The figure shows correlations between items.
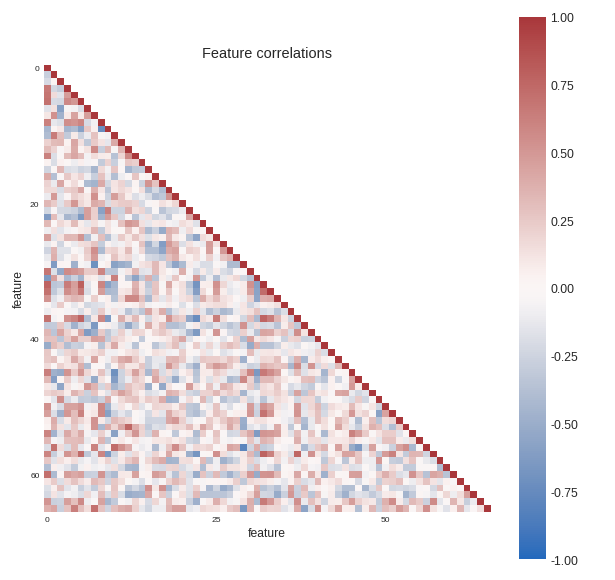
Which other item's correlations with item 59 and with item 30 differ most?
0
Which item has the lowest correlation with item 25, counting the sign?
22
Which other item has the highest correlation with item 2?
49
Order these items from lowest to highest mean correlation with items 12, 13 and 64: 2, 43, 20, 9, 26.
2, 9, 26, 20, 43
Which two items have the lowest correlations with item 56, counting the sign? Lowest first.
29, 46
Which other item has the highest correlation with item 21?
9
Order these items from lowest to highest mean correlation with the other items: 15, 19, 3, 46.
15, 46, 19, 3
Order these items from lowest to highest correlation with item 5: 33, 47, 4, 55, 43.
47, 43, 55, 4, 33
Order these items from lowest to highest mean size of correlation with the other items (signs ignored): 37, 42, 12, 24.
42, 24, 12, 37
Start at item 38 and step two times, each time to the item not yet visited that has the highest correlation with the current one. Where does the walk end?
46
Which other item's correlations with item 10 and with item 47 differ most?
45
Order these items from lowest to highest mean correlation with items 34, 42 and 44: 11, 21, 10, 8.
10, 21, 8, 11
